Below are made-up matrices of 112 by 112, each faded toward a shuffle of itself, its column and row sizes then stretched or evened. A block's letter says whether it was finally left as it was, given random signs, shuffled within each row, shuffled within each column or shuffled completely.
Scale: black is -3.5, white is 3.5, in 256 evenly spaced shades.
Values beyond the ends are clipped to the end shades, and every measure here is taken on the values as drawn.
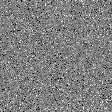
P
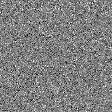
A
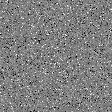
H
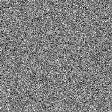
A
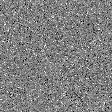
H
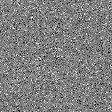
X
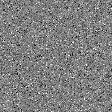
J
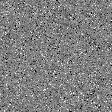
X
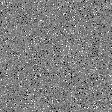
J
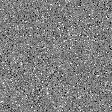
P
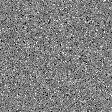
H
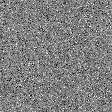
H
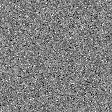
H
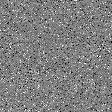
H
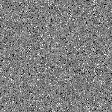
A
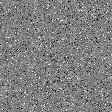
H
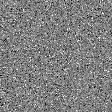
X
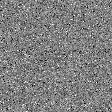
P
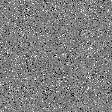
J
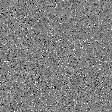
P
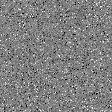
J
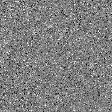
J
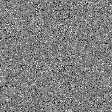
J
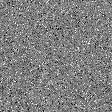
H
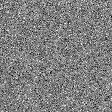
H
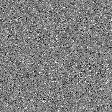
P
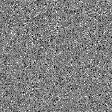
A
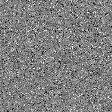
A
